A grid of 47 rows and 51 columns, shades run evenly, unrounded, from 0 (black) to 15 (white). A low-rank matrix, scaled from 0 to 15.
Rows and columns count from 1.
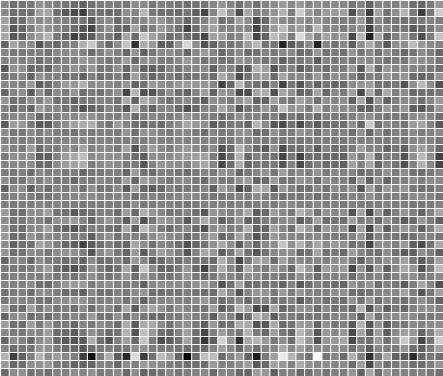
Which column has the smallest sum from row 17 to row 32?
30
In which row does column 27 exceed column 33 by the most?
6
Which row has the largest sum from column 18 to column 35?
5
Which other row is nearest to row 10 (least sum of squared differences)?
33
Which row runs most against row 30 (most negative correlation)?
40
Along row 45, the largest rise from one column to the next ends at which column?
16
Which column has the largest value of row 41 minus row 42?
28
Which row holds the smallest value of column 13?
43
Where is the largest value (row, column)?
45, 37
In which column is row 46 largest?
35
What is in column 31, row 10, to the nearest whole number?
9
